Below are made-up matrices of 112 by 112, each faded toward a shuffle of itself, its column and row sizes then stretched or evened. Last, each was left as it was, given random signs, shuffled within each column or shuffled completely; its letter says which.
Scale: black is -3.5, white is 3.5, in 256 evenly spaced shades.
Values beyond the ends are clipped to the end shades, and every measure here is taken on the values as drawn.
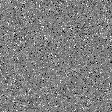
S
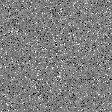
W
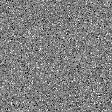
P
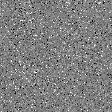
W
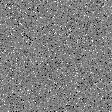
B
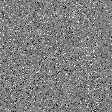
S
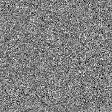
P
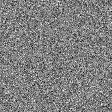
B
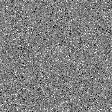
P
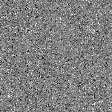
S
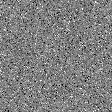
B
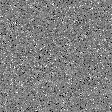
B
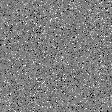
S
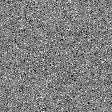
B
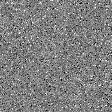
P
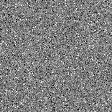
S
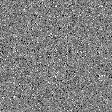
W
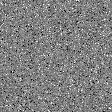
B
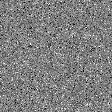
P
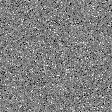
B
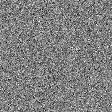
S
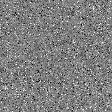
P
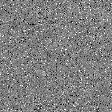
W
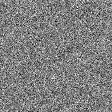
S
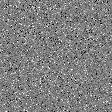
B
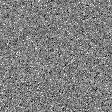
B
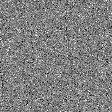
P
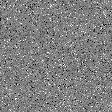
S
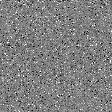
W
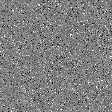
S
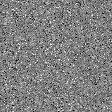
S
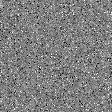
S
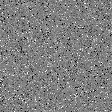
S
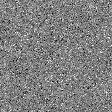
S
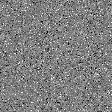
W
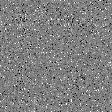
W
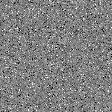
P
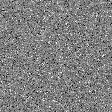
B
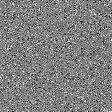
W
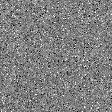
S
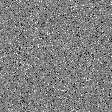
B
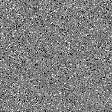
W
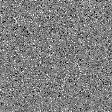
P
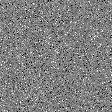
S
